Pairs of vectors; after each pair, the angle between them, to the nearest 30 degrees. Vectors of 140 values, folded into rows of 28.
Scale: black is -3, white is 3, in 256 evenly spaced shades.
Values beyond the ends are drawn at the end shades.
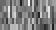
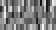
90 degrees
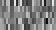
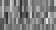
120 degrees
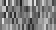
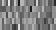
120 degrees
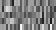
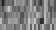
60 degrees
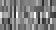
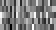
30 degrees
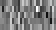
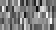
150 degrees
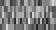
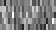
60 degrees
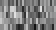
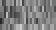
150 degrees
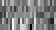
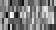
120 degrees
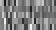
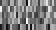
90 degrees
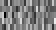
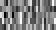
30 degrees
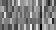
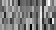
150 degrees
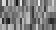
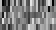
120 degrees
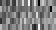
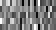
150 degrees
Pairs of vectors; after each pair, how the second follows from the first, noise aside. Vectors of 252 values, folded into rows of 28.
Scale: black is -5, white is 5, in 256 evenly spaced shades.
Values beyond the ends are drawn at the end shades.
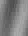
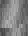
wrapped around.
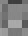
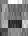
negated, scaled up.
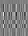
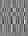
reversed.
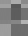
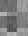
reversed.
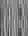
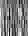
negated, scaled up.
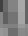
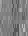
wrapped around, negated, partly zeroed.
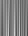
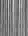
reversed.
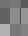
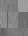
reversed, shrunk.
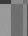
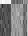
negated, scaled up.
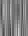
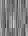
wrapped around.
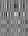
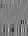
reversed, partly zeroed.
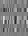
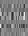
reversed.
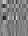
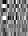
negated, scaled up.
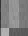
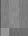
shrunk.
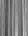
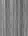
reversed, shrunk.
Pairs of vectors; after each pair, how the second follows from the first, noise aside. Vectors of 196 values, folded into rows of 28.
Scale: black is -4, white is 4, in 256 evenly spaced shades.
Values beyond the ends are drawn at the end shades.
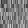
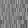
reversed, shrunk.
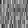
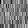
sign-scrambled.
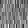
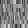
sign-scrambled.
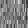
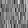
sign-scrambled.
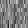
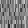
sign-scrambled.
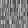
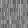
shrunk.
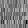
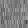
shrunk.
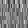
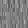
shrunk.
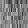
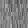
shrunk.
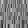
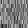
sign-scrambled.
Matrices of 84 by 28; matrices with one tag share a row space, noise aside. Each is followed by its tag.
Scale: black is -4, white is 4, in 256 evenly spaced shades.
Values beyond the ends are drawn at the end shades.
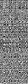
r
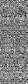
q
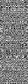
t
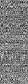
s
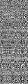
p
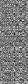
q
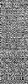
t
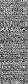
s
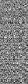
q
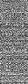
t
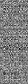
r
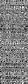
t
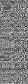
p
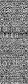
s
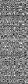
q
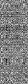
s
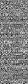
s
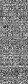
r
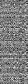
q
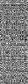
t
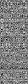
s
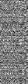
q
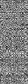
t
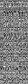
r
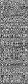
s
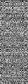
t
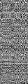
p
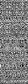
t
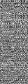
p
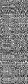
p
